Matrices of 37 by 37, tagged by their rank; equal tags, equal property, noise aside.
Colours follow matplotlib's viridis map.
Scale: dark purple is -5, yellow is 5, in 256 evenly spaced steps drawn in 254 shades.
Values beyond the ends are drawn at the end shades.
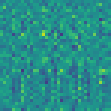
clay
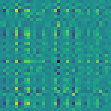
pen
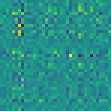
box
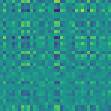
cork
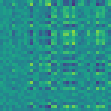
cork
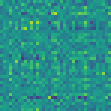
clay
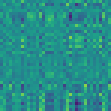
box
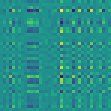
cork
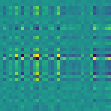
cork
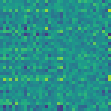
box
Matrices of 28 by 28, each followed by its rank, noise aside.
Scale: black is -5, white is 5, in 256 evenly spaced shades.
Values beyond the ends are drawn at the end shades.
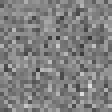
eight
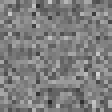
eight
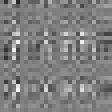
two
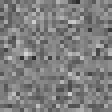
eight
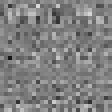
four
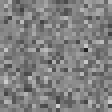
eight
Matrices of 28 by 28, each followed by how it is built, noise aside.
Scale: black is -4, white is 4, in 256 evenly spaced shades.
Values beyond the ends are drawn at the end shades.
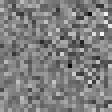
upper triangular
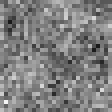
smooth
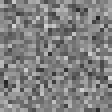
noise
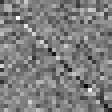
diagonal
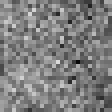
smooth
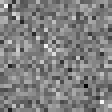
diagonal
